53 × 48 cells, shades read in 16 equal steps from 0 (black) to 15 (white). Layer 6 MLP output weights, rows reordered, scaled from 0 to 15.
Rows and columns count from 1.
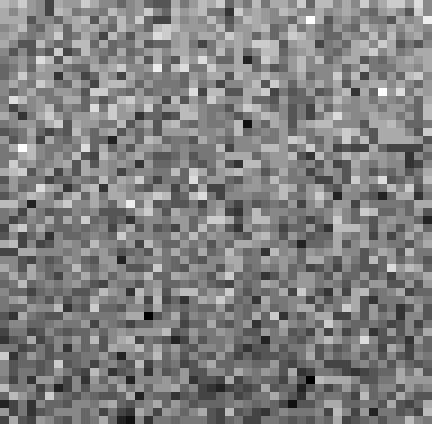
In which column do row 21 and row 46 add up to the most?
7
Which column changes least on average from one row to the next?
32
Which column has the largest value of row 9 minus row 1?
18
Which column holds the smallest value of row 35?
30
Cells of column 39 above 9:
10
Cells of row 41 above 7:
16
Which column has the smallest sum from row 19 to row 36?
34
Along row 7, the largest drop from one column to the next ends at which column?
8
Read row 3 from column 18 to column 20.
4 4 10
